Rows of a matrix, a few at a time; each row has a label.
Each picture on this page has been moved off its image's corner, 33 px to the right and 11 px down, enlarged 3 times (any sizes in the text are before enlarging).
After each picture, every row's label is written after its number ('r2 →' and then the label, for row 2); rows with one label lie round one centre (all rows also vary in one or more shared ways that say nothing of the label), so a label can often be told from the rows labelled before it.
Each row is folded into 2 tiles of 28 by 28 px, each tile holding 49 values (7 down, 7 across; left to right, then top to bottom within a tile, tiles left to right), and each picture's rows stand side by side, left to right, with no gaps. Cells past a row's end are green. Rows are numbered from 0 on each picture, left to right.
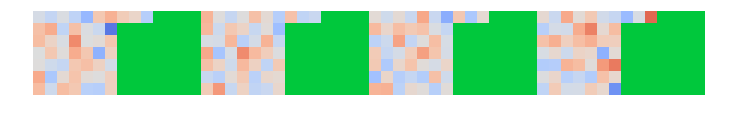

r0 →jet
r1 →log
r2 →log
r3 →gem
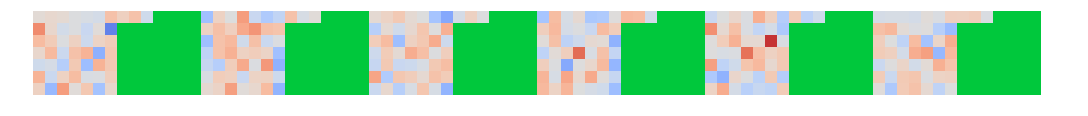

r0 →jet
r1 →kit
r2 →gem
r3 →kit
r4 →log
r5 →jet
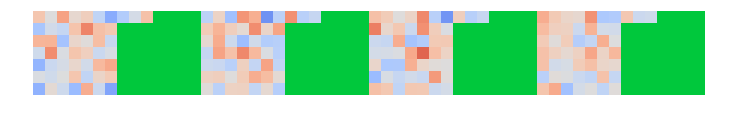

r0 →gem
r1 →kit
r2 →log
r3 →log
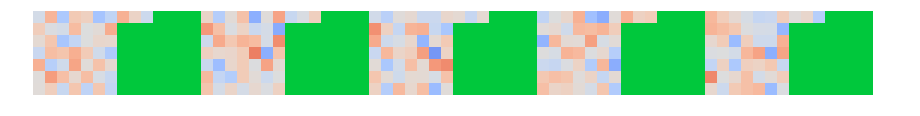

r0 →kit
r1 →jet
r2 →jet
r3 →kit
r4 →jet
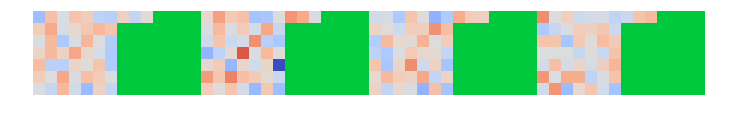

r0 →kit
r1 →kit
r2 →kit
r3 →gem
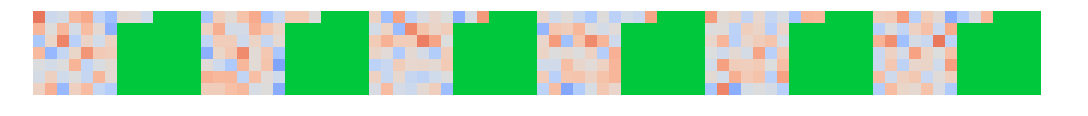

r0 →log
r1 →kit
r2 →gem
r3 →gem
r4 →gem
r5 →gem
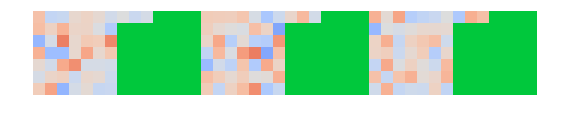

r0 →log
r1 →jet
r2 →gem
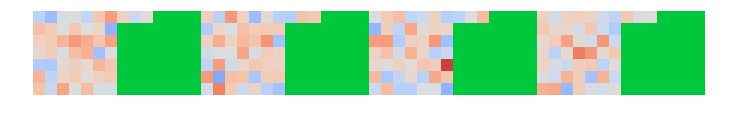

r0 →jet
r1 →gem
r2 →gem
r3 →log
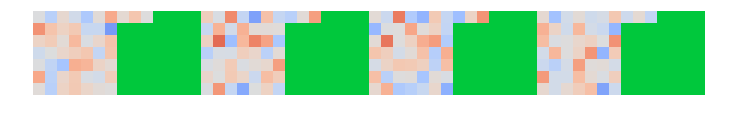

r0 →jet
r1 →gem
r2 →gem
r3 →jet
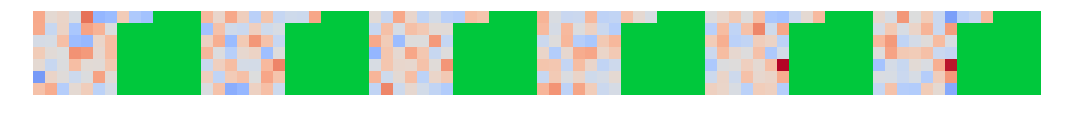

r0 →log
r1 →gem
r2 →gem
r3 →log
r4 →gem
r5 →gem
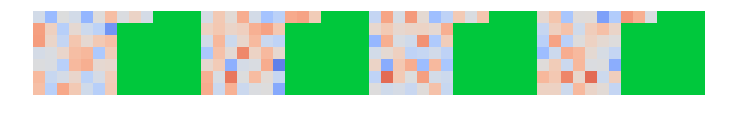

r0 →jet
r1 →kit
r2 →kit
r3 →kit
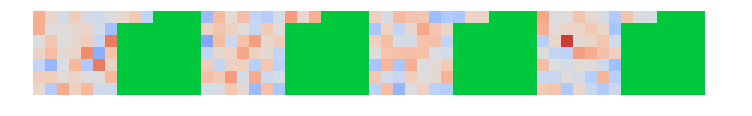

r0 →jet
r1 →kit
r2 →gem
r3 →log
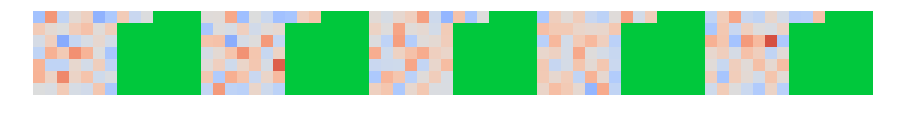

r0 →kit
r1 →gem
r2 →log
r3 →kit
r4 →gem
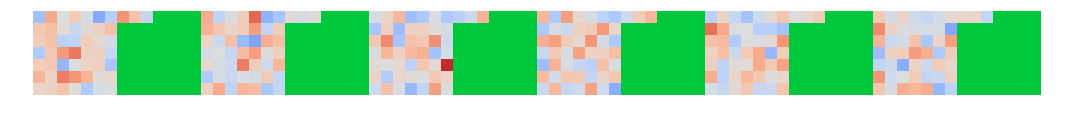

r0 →kit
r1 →log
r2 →gem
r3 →gem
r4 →jet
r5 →jet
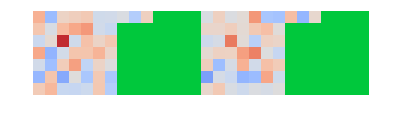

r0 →log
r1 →log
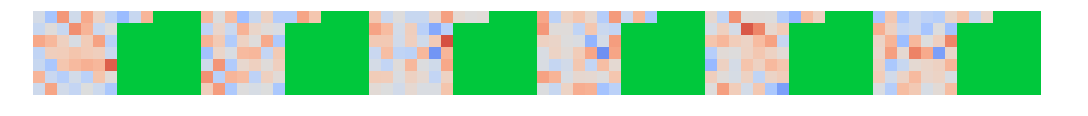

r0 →gem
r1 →gem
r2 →jet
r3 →jet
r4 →gem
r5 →jet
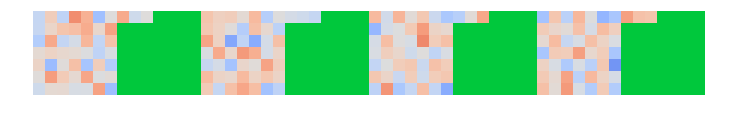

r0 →kit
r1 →jet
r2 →gem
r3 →kit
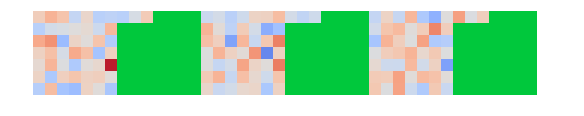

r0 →gem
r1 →jet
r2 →kit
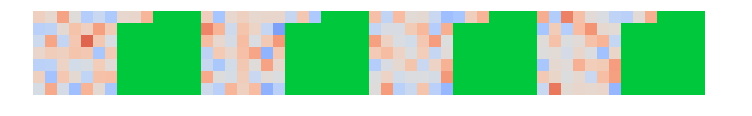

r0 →gem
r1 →jet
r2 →gem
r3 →gem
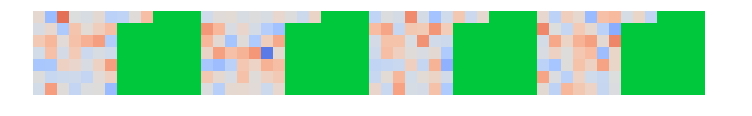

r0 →gem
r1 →jet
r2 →kit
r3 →jet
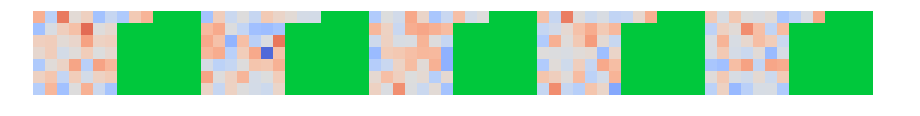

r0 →gem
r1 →jet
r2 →kit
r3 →gem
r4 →gem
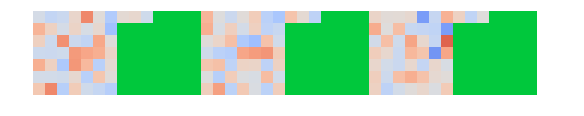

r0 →log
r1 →log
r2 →jet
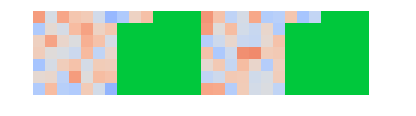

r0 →gem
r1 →log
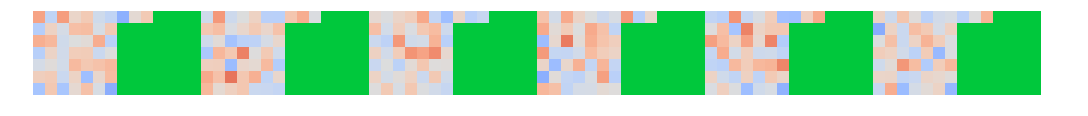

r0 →gem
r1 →kit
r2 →log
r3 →log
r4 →gem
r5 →gem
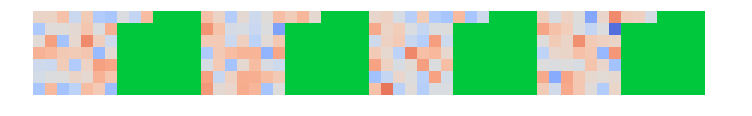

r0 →gem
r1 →jet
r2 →log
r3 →jet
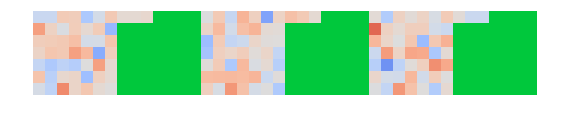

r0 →jet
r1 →kit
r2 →jet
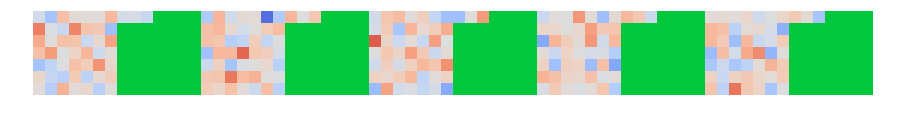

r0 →jet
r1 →kit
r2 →gem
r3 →kit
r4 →jet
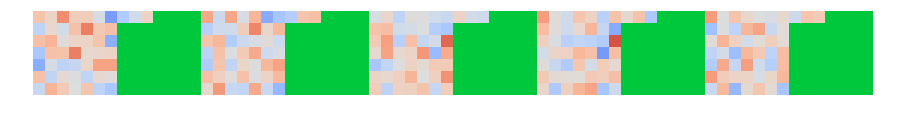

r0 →gem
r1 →gem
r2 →jet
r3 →jet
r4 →gem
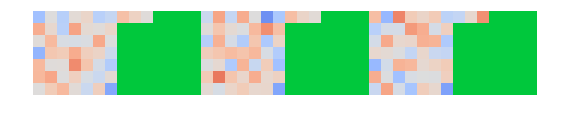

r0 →kit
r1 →kit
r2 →gem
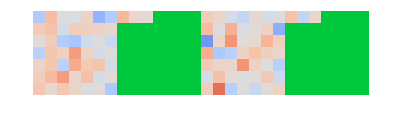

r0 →kit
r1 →log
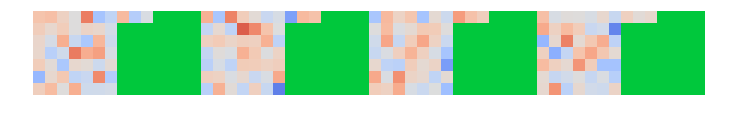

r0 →log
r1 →gem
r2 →kit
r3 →log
